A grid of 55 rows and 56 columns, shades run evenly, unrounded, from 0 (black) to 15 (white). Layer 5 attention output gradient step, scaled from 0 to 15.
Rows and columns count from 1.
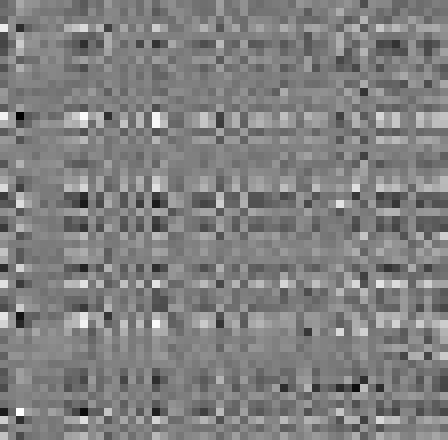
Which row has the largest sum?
36
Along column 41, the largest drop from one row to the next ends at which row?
37
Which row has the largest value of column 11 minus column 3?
15
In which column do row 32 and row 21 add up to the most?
21
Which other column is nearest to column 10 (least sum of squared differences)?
13
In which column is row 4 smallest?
3
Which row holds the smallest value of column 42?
49
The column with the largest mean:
56
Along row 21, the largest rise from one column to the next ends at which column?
46
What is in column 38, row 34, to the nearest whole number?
8
